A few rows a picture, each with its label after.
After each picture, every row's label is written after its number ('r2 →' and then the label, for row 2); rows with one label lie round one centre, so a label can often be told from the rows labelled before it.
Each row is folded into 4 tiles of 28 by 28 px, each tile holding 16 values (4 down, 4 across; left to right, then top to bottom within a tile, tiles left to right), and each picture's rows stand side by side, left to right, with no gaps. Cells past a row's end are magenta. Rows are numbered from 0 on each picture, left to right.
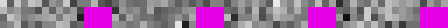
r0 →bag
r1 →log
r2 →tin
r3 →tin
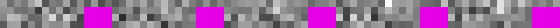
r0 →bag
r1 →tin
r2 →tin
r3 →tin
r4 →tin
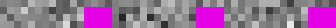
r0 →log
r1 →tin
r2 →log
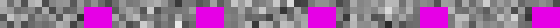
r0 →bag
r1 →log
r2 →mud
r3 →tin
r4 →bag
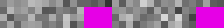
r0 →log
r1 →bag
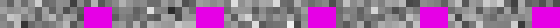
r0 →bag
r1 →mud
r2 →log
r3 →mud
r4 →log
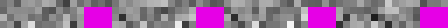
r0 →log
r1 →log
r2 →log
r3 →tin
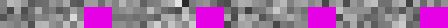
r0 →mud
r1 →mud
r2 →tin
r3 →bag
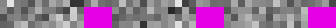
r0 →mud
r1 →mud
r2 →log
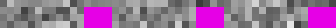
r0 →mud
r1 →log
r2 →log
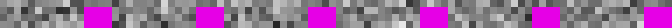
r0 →mud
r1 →tin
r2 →tin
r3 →mud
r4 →bag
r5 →mud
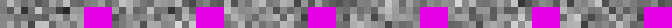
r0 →mud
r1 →mud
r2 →bag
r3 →tin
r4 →mud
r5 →bag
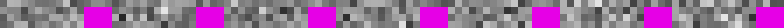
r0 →mud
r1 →tin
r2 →mud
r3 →log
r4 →mud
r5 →bag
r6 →bag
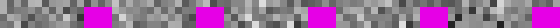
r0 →bag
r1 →bag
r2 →log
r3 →log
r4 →tin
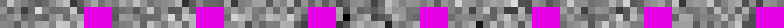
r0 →mud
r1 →mud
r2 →bag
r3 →tin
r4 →mud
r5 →mud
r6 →bag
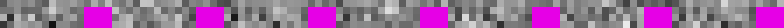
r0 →tin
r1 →bag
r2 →tin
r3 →tin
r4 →tin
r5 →log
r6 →tin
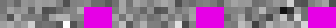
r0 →log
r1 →log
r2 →mud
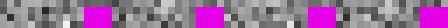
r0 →log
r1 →tin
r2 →log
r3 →tin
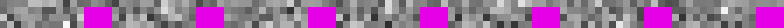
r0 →log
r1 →tin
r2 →mud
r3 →tin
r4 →tin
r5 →bag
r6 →tin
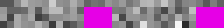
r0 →tin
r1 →log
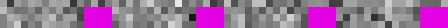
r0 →bag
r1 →bag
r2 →bag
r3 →tin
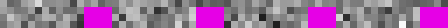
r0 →bag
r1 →log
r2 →tin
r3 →log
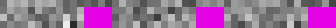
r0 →log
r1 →mud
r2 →log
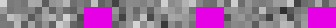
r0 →bag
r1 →tin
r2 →mud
